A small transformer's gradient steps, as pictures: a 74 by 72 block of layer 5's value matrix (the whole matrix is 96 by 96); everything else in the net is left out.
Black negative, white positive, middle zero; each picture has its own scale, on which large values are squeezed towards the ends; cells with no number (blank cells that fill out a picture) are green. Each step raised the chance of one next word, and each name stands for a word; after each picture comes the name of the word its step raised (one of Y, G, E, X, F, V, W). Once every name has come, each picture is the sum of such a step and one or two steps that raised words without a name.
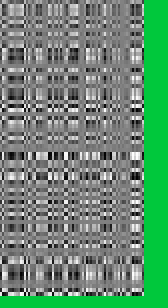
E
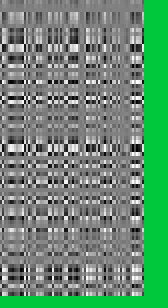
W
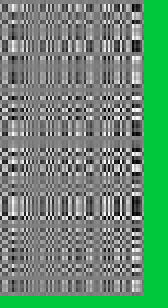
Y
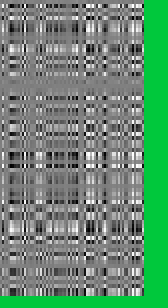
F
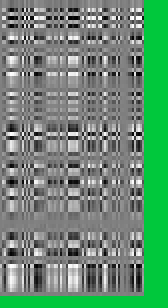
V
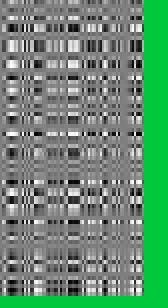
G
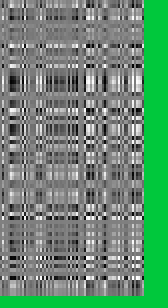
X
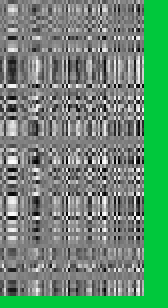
Y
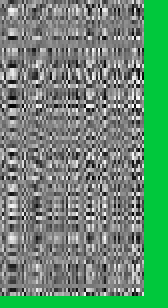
E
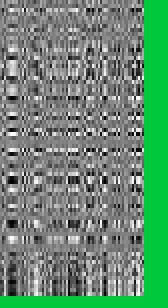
G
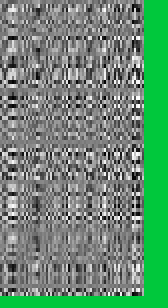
E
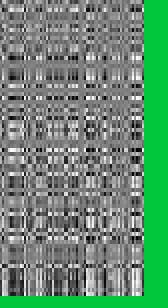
Y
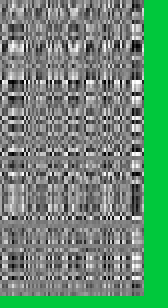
X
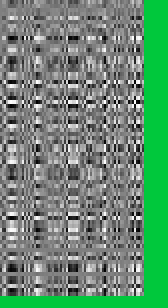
W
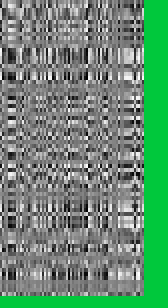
E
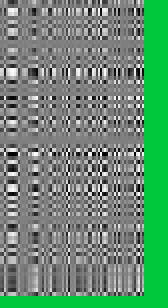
E
